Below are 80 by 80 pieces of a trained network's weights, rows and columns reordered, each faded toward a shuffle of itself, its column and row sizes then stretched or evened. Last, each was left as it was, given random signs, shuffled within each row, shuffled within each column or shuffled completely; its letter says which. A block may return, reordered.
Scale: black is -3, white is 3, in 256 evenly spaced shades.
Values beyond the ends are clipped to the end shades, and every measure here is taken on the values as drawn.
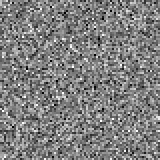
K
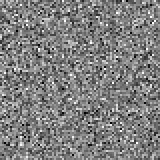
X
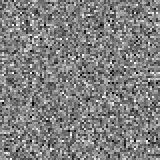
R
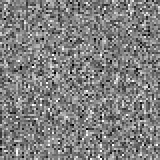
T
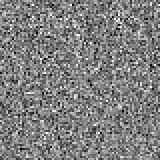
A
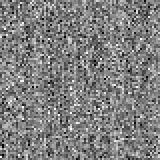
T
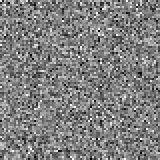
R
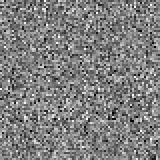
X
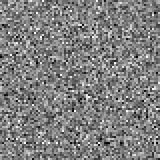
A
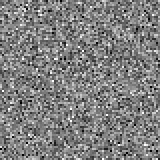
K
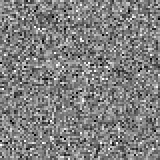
A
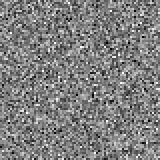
K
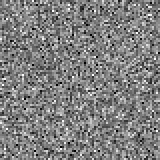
K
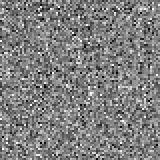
X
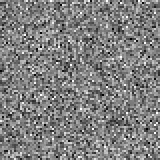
K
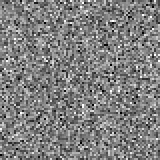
K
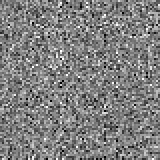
R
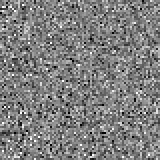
X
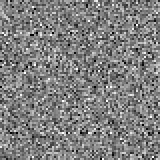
A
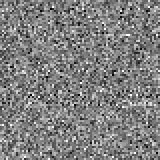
A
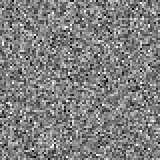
T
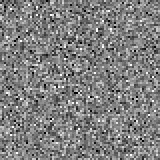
K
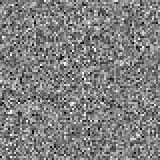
R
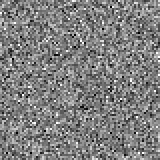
K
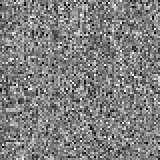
R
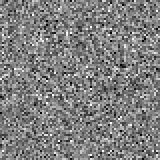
X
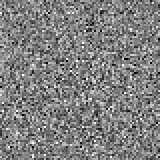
X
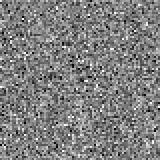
T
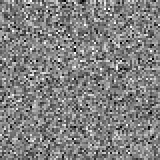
X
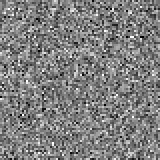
X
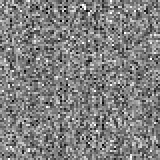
R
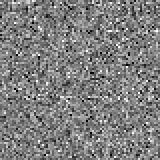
X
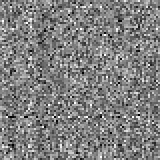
R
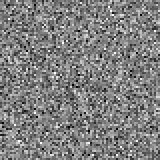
K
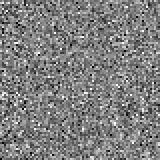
T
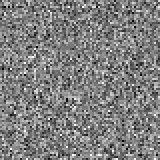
R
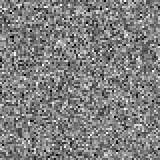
K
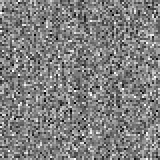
T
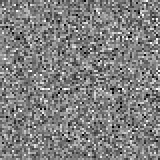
X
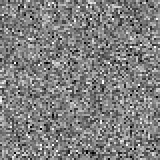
X
